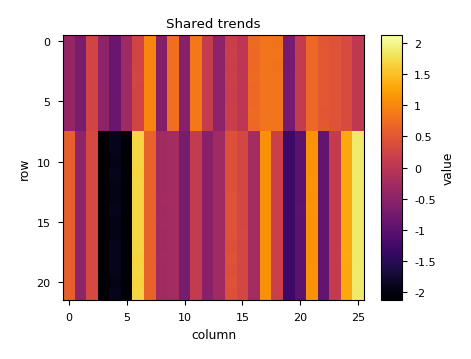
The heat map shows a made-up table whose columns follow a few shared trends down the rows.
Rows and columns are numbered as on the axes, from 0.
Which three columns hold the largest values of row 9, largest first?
25, 6, 24
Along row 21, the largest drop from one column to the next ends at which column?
3
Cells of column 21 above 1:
14
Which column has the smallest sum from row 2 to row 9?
4
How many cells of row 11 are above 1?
5
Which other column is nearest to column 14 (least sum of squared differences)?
2
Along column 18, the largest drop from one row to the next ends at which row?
8
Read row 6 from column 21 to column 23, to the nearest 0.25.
0.75 0.5 0.5
